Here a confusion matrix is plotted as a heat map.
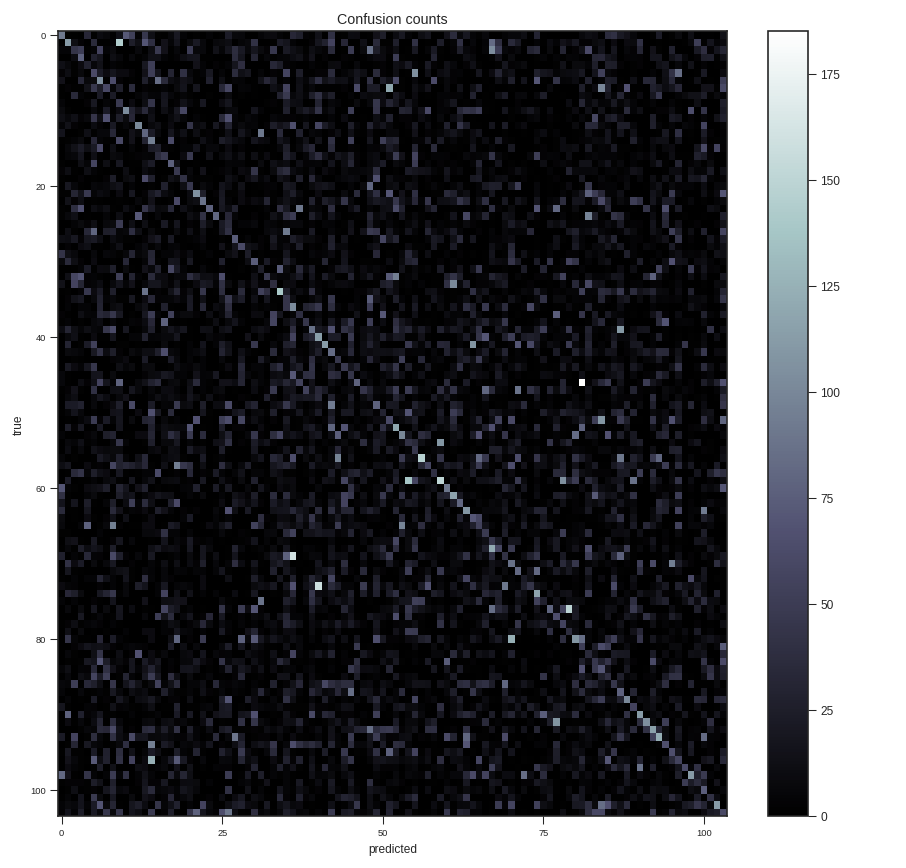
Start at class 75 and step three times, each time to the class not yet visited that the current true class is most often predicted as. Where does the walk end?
13
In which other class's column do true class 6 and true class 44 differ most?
15
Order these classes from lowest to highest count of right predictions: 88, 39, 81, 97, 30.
81, 97, 30, 39, 88
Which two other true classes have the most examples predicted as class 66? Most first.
47, 40
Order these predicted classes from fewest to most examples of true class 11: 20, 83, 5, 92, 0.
20, 0, 92, 5, 83
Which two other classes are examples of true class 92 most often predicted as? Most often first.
48, 8
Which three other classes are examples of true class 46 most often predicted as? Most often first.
81, 9, 103
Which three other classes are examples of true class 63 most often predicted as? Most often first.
100, 26, 96
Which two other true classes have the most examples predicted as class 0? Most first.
98, 60
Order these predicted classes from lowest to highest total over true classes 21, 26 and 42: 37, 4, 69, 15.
37, 69, 15, 4
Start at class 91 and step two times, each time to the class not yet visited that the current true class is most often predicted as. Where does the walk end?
52
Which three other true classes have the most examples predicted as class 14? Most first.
96, 94, 50
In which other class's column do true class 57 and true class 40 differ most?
18
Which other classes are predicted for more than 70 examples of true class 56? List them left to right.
43, 65, 87, 93
